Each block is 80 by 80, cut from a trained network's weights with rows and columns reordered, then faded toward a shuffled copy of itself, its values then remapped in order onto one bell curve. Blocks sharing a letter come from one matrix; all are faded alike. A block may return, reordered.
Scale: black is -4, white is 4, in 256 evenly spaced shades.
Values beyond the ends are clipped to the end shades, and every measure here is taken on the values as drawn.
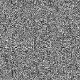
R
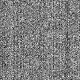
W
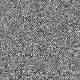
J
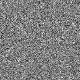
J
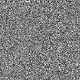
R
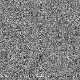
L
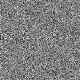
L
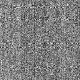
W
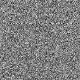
R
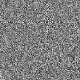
L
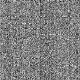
W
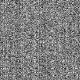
W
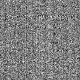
W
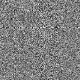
L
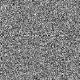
L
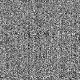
W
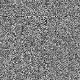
R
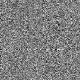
R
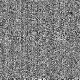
W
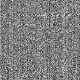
W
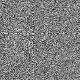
L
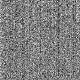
W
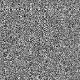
L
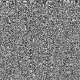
R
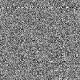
L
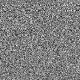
J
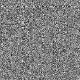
R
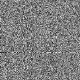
R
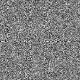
R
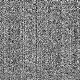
W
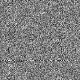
L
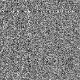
L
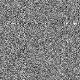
R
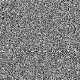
L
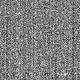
W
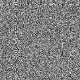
L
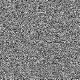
J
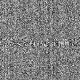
W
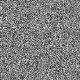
L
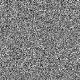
J
